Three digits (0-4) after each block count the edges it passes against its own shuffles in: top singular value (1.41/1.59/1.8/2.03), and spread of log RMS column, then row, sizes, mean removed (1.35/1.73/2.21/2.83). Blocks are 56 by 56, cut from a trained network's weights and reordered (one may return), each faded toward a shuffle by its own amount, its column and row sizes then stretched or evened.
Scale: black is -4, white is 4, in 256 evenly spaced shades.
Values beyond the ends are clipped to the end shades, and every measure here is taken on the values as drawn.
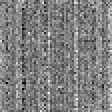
4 3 0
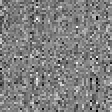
3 4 0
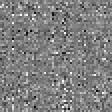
0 3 2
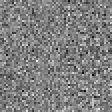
2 2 0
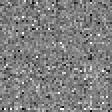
0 1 2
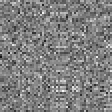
3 1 1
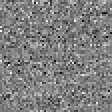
0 0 2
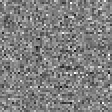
1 1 2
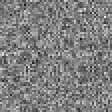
3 1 0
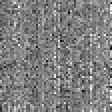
2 3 1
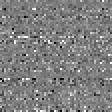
0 1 4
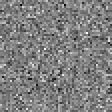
1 0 0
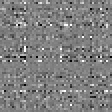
1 2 4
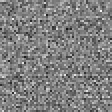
1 0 0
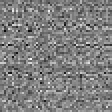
4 1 3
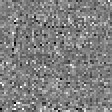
0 1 2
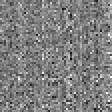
1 2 1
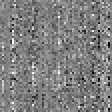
1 4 1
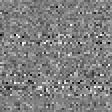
1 0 4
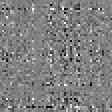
2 4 3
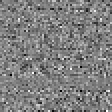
1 0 3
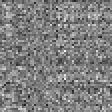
2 2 0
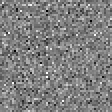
1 0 0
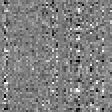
3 4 1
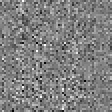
3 4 1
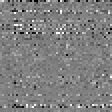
1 1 4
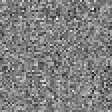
1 0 0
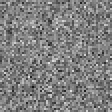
2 0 1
